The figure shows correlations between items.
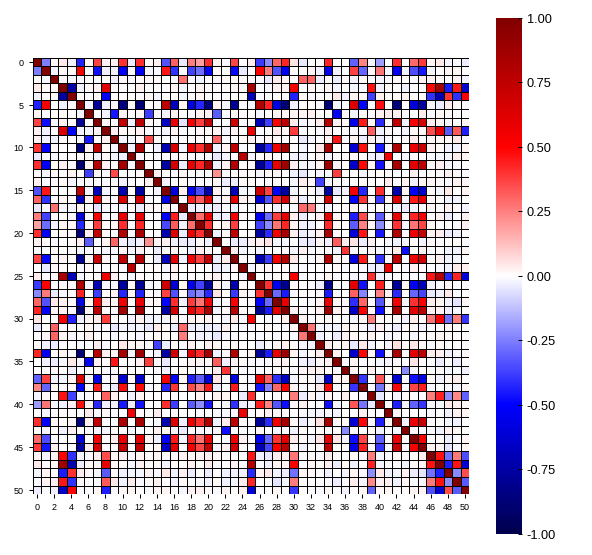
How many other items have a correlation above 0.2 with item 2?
3
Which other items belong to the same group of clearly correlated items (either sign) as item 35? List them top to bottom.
6, 9, 13, 21
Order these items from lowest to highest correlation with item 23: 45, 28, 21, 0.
21, 0, 28, 45
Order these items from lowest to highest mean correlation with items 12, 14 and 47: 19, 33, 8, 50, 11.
50, 33, 11, 19, 8
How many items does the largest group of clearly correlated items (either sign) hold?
23
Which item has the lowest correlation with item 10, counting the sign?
5
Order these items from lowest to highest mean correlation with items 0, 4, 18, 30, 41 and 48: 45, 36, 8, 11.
8, 36, 11, 45
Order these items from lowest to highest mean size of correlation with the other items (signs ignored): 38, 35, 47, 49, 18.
35, 49, 47, 38, 18
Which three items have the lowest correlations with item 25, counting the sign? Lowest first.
4, 50, 48
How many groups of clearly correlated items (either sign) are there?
7
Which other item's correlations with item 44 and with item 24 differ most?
11
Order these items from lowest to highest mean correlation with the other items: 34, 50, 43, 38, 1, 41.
1, 50, 43, 41, 38, 34
